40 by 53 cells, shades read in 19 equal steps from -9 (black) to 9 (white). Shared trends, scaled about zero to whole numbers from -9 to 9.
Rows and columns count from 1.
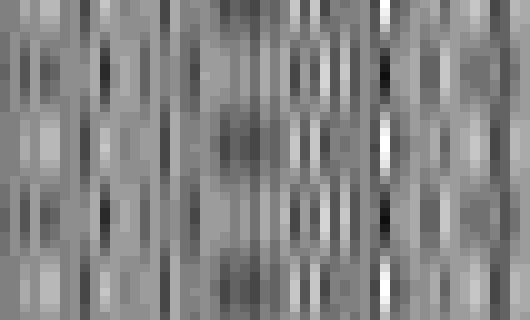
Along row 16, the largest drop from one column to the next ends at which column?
40
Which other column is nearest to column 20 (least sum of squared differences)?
36
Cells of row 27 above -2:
38
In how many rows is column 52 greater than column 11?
27
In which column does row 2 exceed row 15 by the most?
39
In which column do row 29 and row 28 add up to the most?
33
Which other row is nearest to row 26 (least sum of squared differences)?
8
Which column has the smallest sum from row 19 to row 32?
51
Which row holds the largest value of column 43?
1
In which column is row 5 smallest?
26
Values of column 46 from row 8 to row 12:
2 2 2 2 2
